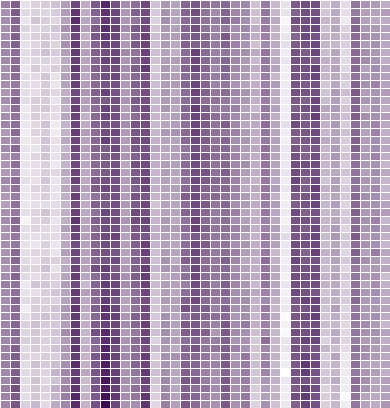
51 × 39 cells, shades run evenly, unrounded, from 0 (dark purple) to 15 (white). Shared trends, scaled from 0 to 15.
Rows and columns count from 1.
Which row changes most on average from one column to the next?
51
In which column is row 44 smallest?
11
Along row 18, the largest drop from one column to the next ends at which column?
30
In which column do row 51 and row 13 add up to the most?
29
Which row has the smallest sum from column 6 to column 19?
50
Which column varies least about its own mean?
18
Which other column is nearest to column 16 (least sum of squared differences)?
33
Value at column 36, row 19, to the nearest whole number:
5
